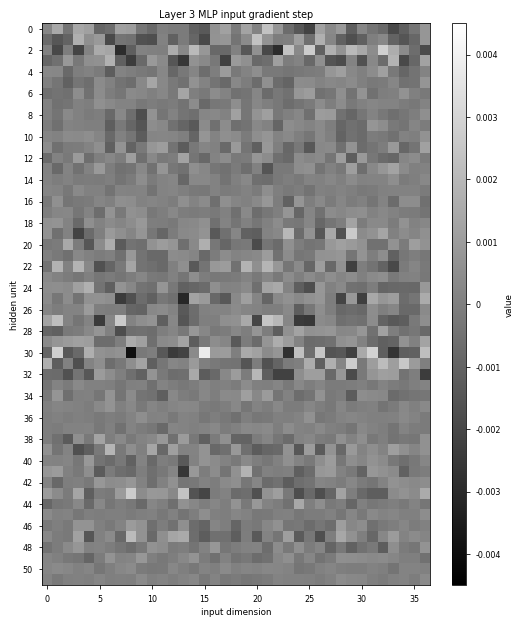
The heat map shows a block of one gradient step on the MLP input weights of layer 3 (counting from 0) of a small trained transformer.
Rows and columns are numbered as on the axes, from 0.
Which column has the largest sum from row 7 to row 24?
21
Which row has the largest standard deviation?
30
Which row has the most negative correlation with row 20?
1
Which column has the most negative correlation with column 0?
24
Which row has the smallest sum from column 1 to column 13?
25
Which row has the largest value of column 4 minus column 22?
2
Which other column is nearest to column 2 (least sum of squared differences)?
35
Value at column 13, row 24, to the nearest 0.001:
-0.001
